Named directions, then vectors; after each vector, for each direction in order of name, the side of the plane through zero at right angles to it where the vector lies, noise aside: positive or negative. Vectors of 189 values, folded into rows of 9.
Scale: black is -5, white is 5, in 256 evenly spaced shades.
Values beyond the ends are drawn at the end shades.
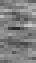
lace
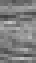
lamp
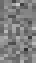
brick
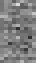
positive, positive, negative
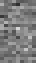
negative, negative, positive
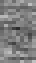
positive, positive, negative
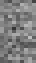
negative, positive, positive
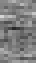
negative, positive, negative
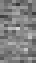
negative, negative, positive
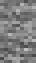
negative, positive, positive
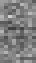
negative, positive, negative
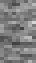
negative, positive, positive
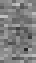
positive, positive, negative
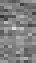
positive, negative, positive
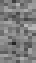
positive, positive, positive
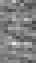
negative, negative, negative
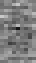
positive, positive, negative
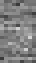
negative, negative, positive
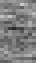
negative, positive, negative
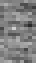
positive, negative, negative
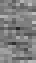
positive, positive, negative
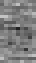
positive, positive, negative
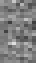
negative, negative, negative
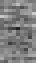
positive, positive, negative
